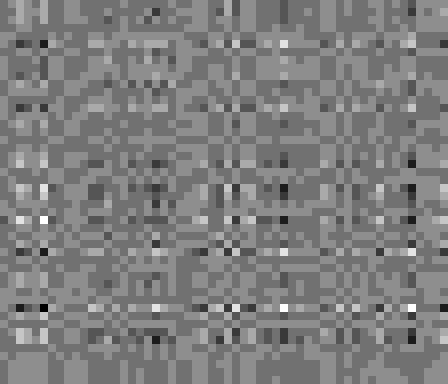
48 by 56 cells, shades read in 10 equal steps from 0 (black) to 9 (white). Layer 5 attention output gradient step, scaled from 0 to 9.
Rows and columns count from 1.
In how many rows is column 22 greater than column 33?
17
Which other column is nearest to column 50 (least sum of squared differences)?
2
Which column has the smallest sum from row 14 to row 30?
52
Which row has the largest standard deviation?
39
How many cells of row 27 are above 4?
32
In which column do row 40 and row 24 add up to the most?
6
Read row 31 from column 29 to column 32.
6 3 5 5
